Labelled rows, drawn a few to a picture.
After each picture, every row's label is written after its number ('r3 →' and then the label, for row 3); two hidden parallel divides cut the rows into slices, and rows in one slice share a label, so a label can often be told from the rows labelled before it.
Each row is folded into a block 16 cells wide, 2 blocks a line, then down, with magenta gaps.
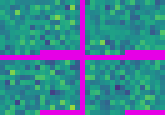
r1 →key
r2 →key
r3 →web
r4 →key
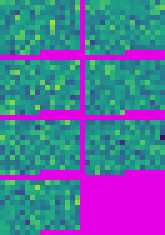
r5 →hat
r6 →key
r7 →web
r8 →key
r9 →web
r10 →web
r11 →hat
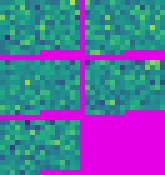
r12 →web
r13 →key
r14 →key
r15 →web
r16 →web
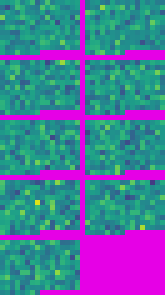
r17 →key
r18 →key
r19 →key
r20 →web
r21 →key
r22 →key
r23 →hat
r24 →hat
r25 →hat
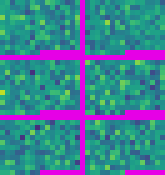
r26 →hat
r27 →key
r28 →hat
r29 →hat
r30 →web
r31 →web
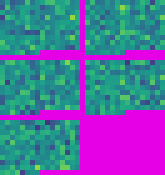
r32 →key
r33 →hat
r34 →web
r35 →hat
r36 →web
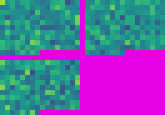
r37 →hat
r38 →key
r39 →hat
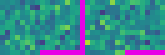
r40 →web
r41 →hat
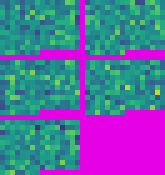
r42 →web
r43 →web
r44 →web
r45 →web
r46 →web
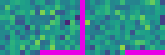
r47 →web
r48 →web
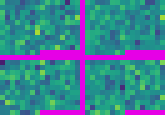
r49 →hat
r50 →hat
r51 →web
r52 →web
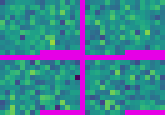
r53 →key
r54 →key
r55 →web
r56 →web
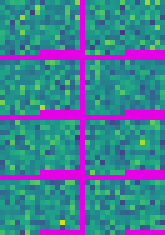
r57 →hat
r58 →web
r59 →hat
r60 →key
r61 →web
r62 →web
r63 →web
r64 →web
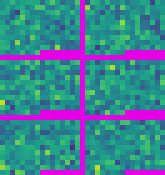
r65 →hat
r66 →hat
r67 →hat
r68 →hat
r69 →hat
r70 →web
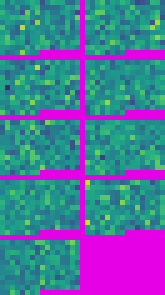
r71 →hat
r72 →web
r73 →hat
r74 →key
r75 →hat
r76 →key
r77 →key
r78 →hat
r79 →web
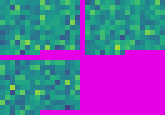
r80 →web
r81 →key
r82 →hat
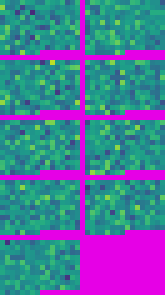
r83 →hat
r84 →key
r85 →hat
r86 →hat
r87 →hat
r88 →web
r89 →key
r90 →hat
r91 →key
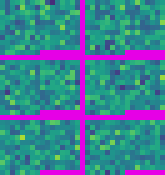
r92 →web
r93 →hat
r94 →web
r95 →hat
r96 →hat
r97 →web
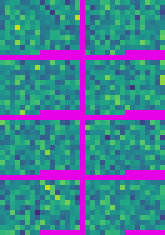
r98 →hat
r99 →web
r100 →hat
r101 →hat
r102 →hat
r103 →web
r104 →web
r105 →hat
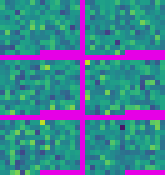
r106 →key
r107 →key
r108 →web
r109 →hat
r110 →web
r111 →web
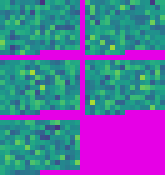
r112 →hat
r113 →hat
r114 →web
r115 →web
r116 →hat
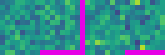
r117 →web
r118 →hat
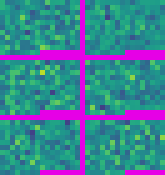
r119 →hat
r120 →key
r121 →web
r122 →key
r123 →hat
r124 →hat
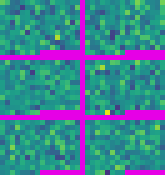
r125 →hat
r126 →hat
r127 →key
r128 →hat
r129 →web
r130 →web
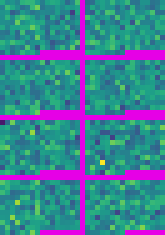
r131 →hat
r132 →key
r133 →key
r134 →key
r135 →web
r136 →hat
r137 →hat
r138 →hat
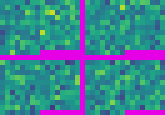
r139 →web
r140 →hat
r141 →hat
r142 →web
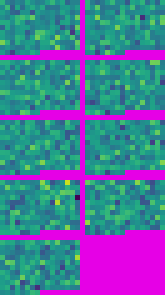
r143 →hat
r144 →hat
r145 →hat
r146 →web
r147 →key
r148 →web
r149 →web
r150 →hat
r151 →hat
